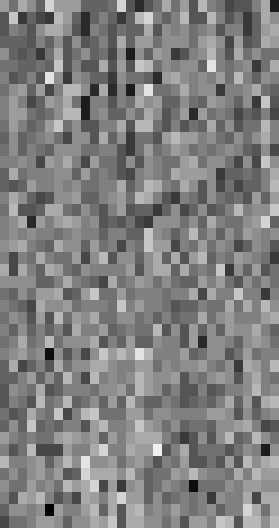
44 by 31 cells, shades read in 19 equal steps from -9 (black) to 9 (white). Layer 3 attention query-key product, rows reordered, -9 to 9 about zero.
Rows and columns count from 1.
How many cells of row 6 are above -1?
15
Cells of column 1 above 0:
8
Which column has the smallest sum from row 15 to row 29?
4
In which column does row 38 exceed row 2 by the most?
18
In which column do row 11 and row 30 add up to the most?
16
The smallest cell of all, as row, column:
43, 6
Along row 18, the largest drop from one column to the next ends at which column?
3
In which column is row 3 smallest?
10
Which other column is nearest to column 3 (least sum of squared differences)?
1
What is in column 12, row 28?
2
